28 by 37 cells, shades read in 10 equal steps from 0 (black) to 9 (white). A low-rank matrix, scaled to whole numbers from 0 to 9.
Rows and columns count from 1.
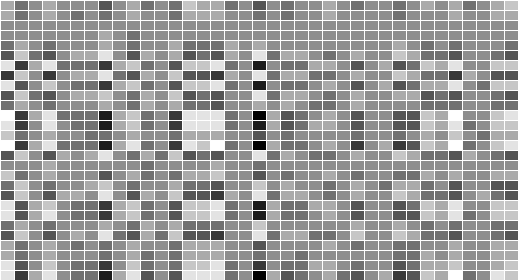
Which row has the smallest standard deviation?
3
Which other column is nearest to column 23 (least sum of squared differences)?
12
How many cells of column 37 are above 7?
2
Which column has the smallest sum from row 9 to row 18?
19
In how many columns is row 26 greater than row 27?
9
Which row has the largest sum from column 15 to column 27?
6
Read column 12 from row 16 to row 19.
4 5 5 5
